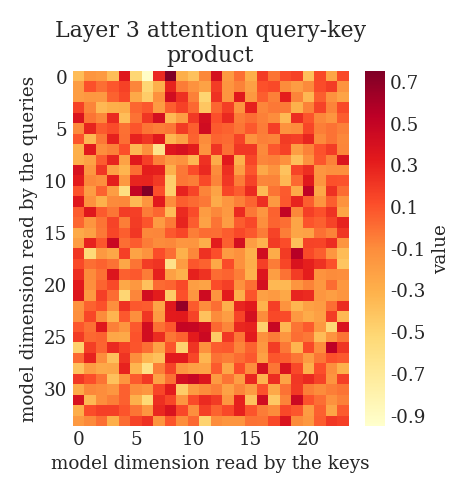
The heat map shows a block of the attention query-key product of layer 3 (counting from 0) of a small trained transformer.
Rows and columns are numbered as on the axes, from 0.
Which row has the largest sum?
24
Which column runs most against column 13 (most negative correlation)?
4
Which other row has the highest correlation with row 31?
17
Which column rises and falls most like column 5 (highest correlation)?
6
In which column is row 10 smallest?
8
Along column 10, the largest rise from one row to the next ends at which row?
29
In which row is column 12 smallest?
25
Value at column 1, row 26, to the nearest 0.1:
0.2
